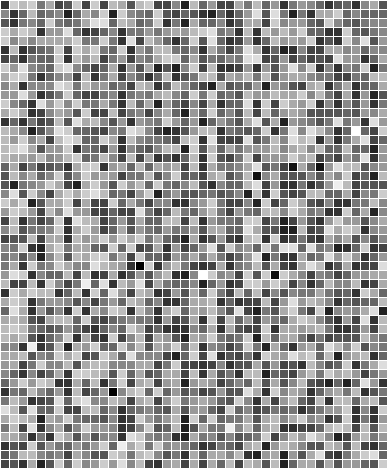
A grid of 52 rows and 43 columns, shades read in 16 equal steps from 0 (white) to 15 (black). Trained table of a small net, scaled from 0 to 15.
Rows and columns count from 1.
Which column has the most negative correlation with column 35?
38
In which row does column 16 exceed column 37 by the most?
3
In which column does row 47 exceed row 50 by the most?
14
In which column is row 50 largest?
30
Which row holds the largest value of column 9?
21
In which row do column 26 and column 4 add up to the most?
23
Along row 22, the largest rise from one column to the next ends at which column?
18
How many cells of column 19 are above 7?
25
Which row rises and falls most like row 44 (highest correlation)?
50
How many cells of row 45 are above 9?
11
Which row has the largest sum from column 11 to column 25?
37
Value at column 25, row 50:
8
